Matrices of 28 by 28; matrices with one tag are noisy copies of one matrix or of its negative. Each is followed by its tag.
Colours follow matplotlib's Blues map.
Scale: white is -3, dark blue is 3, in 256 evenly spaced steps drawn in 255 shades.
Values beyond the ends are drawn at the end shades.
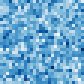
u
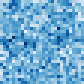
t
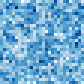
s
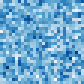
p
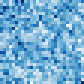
u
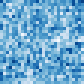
t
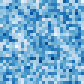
s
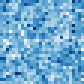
t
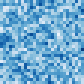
u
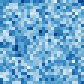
s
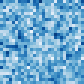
s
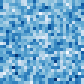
p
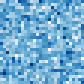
p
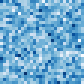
p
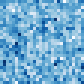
s
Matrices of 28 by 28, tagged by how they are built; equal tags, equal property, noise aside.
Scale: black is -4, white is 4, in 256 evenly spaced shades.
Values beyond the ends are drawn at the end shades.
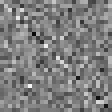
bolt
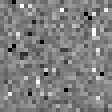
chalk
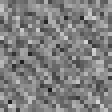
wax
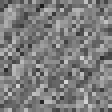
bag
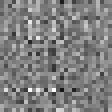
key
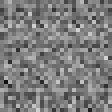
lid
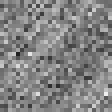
bag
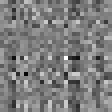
key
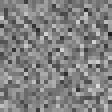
wax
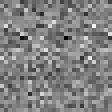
lid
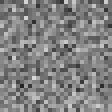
lid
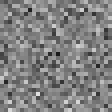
lid
